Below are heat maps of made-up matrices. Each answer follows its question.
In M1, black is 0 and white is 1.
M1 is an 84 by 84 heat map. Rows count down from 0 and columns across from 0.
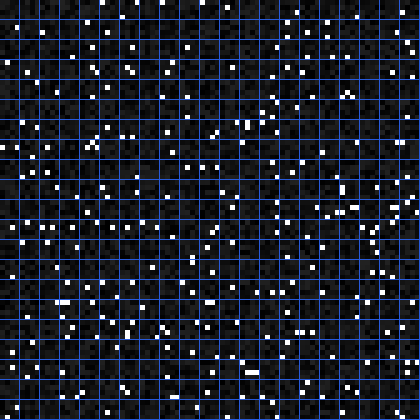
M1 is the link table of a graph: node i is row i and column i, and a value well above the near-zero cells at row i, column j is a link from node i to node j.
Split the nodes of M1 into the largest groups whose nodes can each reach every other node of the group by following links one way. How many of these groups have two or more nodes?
1
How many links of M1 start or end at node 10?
2
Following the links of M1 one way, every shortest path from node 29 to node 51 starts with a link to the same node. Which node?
node 19
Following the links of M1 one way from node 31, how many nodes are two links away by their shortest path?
4
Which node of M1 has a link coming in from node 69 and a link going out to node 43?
node 33
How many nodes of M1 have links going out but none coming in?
1
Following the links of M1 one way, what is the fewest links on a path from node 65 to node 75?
4
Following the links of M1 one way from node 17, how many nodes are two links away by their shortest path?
1
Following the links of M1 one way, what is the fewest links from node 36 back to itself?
5
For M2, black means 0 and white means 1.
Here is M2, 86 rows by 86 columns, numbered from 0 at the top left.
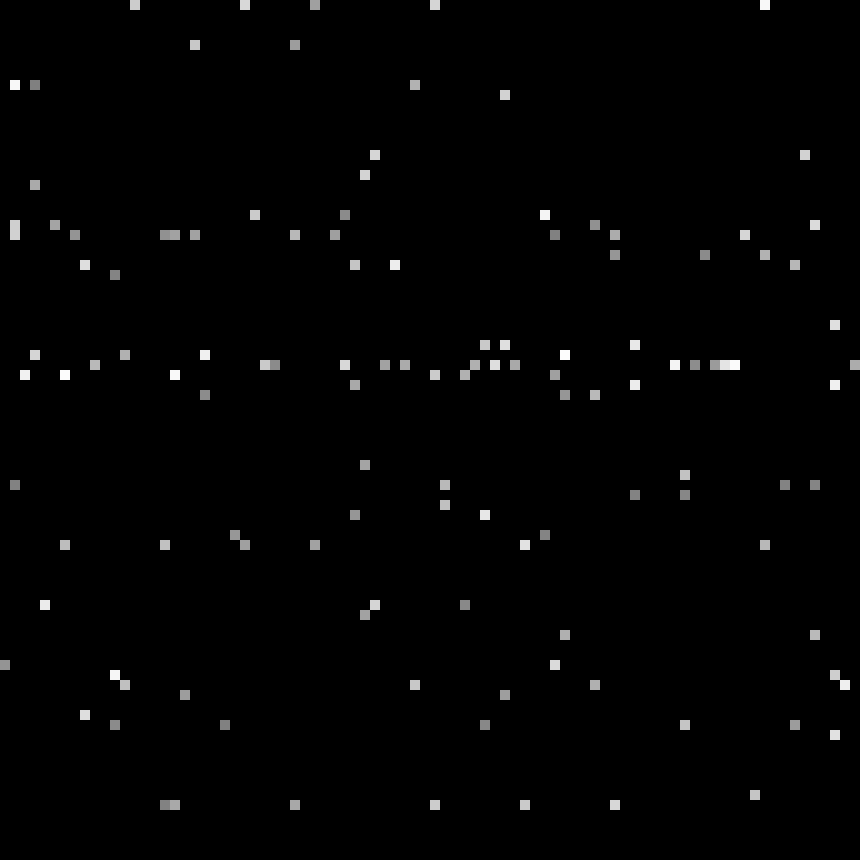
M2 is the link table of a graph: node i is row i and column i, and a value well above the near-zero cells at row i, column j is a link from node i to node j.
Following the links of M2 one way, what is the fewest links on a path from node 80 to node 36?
2
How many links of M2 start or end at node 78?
1
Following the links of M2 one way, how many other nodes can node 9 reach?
2
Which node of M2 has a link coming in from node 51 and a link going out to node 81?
node 48
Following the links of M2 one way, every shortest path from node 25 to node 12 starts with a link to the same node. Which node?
node 61
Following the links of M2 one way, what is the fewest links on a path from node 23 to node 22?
4
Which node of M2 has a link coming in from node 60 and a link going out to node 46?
node 37
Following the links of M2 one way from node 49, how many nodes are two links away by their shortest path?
6
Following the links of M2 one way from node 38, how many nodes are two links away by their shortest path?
5
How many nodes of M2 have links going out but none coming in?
6
